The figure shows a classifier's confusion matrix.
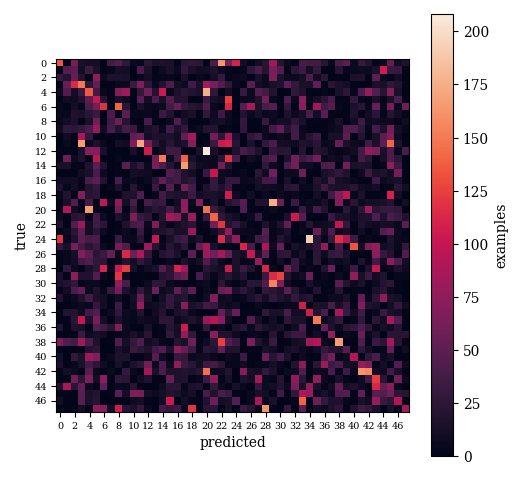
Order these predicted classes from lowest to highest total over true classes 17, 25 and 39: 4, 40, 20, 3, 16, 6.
6, 3, 4, 16, 20, 40
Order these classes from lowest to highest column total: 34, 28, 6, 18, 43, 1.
1, 6, 34, 18, 28, 43
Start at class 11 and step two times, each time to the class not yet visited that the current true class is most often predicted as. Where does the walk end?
2
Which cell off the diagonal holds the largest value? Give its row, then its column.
12, 20
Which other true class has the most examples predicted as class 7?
26
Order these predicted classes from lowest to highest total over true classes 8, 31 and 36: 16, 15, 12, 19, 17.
19, 15, 12, 16, 17
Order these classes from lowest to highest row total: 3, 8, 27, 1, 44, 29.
8, 27, 1, 44, 29, 3
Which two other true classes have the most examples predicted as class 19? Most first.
25, 29
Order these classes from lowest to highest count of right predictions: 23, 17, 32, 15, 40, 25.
32, 15, 17, 23, 40, 25
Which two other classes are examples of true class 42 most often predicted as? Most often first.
41, 20
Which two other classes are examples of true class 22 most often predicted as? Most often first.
38, 3
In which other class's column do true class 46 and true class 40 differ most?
33
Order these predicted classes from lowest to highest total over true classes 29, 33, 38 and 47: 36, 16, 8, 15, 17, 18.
36, 15, 16, 17, 18, 8
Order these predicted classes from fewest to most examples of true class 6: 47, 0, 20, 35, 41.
0, 41, 20, 47, 35
